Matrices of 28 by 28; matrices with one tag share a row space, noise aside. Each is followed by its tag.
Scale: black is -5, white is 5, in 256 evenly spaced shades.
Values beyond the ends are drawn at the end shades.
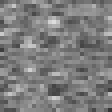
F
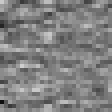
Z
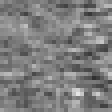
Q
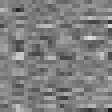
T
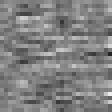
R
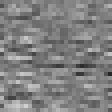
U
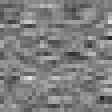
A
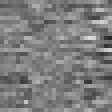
Q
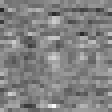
F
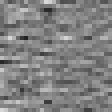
Z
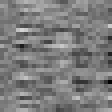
R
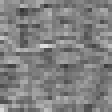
Z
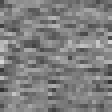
F
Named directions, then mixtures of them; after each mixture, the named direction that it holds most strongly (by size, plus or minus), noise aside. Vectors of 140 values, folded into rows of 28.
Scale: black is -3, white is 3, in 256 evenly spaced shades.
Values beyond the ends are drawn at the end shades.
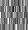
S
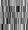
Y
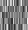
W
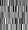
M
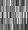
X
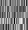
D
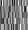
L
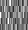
S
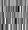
Y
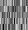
W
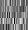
D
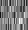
D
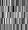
M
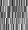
L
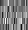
D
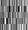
Y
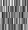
W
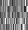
D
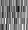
Y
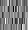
M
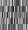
W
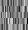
W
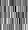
Y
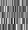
D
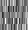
W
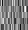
L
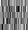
Y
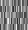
S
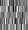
M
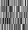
D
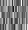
W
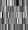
X
